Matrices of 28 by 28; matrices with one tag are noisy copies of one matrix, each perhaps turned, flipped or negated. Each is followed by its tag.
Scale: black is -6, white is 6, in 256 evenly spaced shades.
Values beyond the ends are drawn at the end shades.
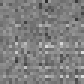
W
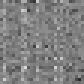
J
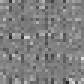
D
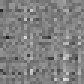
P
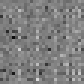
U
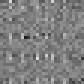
D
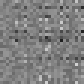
W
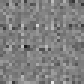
D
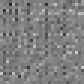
U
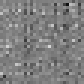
P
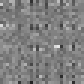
D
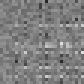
W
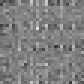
D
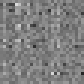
P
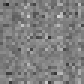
J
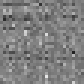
P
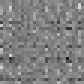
J
